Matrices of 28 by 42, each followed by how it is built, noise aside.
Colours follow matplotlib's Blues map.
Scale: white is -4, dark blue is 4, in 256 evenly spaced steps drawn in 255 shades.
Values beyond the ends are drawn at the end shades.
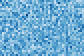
noise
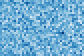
repeating rows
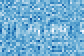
low rank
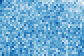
smooth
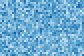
noise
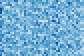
repeating rows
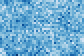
smooth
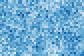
smooth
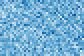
Toeplitz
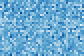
repeating columns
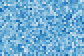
noise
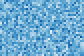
noise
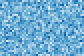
noise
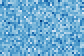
noise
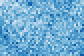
smooth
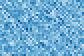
Toeplitz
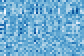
low rank
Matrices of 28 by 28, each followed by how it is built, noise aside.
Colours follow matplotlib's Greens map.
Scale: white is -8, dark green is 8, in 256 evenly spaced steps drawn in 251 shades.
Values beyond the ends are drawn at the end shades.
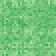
blocks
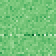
uneven rows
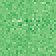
uneven rows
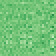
low rank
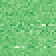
uneven rows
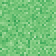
blocks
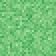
repeating rows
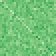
diagonal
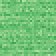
blocks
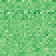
uneven rows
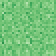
low rank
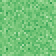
repeating rows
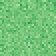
low rank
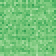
blocks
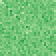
diagonal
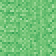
repeating rows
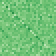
diagonal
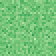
repeating columns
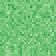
low rank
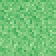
repeating columns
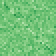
diagonal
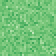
diagonal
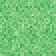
repeating columns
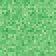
repeating columns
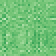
low rank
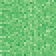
repeating rows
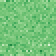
uneven rows
